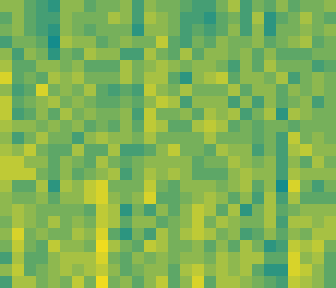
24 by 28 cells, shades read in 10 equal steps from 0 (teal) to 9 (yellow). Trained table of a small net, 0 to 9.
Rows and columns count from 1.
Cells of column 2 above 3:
16
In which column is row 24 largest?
9
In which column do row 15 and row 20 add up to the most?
2
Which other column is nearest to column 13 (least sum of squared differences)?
6
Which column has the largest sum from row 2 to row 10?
13
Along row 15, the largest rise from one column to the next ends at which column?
25
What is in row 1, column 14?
4
